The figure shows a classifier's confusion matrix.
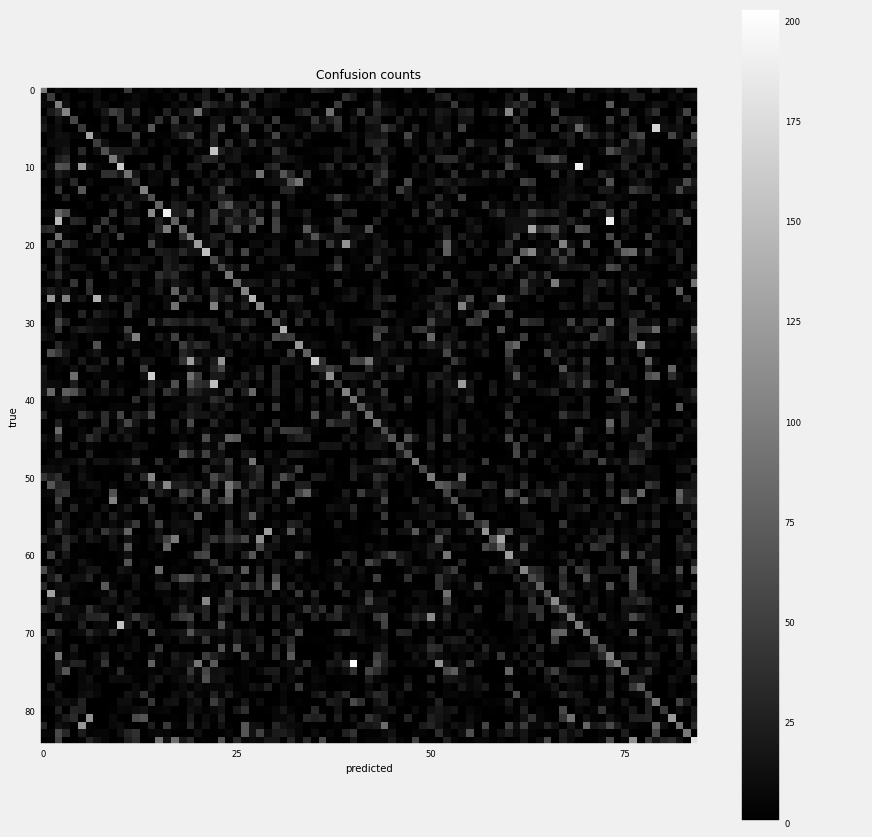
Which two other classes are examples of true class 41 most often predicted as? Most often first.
82, 30
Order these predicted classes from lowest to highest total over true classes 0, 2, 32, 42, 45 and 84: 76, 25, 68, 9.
9, 68, 25, 76
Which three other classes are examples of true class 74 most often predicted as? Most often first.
40, 51, 20
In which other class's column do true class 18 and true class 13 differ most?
63
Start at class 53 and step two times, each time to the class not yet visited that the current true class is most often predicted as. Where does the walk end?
66
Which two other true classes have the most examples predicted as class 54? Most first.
38, 28
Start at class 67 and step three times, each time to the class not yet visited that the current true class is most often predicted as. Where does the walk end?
79
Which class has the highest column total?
2
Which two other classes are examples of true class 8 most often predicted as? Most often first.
22, 73
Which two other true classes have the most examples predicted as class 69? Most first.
10, 5
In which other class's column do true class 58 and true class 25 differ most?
59
